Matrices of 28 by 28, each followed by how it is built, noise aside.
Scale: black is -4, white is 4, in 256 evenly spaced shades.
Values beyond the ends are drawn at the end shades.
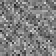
Toeplitz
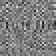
low rank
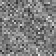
Toeplitz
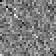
diagonal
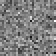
low rank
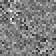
block diagonal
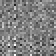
low rank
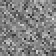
Toeplitz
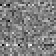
uneven rows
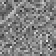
Hankel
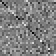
diagonal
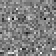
uneven rows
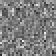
low rank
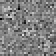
block diagonal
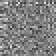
low rank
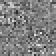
block diagonal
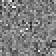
block diagonal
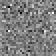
uneven rows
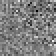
upper triangular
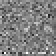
uneven rows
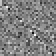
diagonal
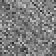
Toeplitz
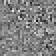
upper triangular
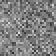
Toeplitz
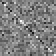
diagonal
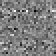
uneven rows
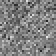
Hankel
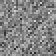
Hankel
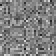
low rank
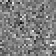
block diagonal
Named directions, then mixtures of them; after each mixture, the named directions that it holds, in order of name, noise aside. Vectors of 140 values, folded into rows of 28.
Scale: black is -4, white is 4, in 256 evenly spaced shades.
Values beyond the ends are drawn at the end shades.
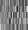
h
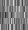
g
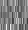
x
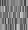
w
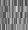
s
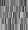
h, w.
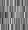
g.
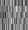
g, s.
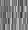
s, x.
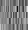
h.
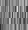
h.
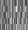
s.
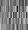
h.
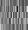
h.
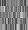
w.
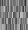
h, w.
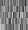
h, w.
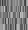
w.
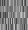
g, w.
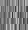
h, x.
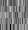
g, x.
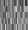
h, s.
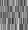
w, x.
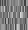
w.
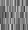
g, w.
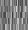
s, x.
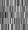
g.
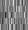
g.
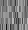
x.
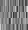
h.
